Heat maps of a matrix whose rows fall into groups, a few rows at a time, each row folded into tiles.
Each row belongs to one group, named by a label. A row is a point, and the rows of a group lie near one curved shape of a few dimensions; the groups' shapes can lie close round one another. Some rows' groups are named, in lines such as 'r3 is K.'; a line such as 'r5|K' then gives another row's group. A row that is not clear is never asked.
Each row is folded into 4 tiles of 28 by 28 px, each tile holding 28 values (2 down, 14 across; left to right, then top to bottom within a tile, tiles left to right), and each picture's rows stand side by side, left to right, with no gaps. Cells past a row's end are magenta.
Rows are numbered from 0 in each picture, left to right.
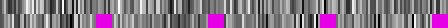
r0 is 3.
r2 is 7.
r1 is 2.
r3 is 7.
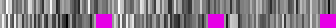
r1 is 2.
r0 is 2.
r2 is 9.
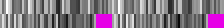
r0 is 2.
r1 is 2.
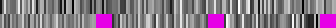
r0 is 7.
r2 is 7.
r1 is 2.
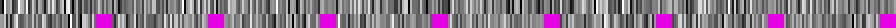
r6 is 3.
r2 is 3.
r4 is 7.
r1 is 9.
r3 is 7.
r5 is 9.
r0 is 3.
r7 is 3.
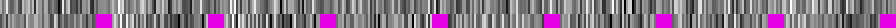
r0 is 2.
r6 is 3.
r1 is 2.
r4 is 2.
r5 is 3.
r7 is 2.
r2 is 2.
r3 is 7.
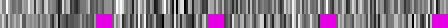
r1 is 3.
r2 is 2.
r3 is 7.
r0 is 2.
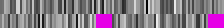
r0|7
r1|9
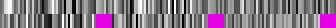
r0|3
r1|3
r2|7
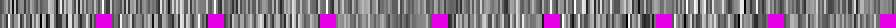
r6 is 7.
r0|2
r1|2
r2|2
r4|2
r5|7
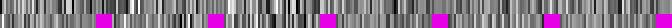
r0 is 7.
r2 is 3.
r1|3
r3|2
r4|2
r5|2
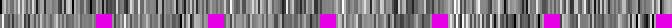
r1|3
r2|2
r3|2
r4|2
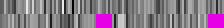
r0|3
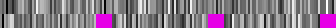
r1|3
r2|2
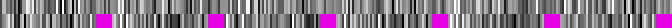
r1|2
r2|7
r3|2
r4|2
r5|3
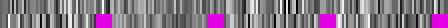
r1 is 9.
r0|2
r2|3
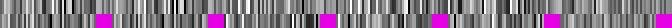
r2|7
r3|7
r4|9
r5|9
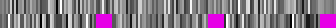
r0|2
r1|3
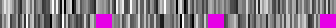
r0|3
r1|3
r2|9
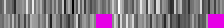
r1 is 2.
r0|3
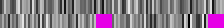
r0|7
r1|7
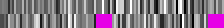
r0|2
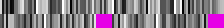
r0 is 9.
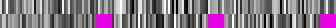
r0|9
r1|3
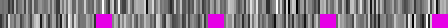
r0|2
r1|9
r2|3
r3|7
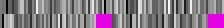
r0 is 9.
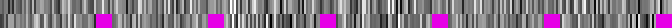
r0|2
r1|3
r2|2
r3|3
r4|3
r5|7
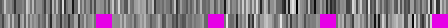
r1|9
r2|7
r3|7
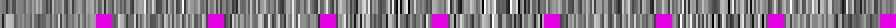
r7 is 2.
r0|9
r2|2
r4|9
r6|2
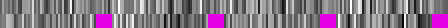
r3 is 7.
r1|2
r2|2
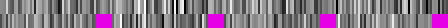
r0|2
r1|3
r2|2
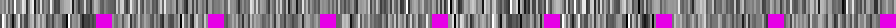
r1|3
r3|9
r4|9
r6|9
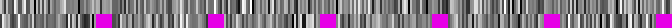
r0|7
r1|2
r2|3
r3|7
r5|2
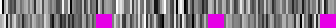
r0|9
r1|3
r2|7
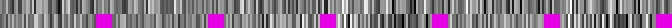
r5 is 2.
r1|9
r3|2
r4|7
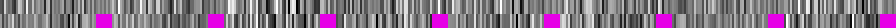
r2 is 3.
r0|3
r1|2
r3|2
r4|3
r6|9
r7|7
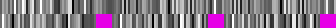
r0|7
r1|2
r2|2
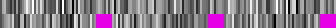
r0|3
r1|9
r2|3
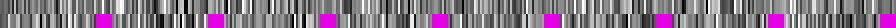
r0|2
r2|3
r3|3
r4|3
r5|7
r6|9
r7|2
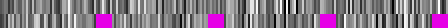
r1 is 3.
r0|2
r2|3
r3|2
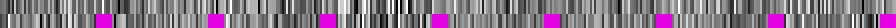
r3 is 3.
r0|2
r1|9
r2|9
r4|2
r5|2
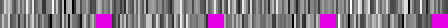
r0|3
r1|2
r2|3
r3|7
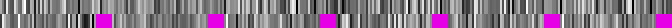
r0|7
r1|9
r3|9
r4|3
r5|7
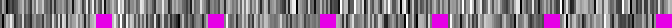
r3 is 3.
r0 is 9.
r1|2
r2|7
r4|7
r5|9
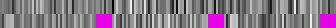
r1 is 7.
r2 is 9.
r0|9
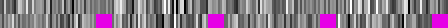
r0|3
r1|3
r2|9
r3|7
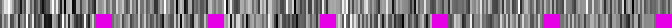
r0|3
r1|3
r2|9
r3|2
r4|9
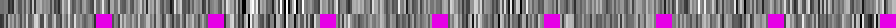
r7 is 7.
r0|2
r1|2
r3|9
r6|3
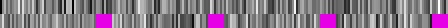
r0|7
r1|9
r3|2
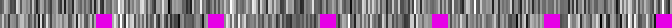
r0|7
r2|2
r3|3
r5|2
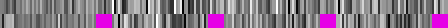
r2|3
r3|9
